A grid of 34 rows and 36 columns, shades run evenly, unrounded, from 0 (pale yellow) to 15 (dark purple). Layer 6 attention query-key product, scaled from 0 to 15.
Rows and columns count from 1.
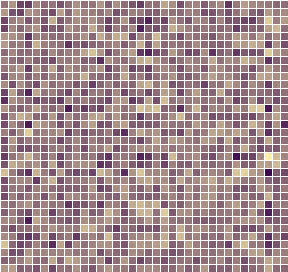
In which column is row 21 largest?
13
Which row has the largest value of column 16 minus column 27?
17
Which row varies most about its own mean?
22
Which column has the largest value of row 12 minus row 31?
1
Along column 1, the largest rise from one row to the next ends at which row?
23
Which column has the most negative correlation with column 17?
16
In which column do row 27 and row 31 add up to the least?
21
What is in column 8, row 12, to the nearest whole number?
9
